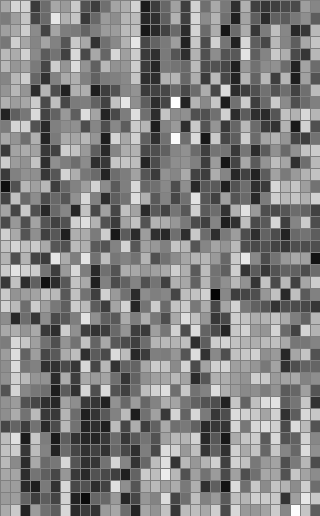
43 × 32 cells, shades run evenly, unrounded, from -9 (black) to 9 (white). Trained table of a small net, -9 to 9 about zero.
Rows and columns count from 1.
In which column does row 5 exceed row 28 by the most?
14
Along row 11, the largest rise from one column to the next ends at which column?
31
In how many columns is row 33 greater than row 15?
17
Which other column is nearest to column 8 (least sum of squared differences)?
13
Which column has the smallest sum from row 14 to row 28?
26
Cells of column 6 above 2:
7
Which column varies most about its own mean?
24
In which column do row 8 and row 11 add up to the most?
2
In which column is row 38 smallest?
6
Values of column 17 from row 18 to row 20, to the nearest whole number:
-4 3 -6
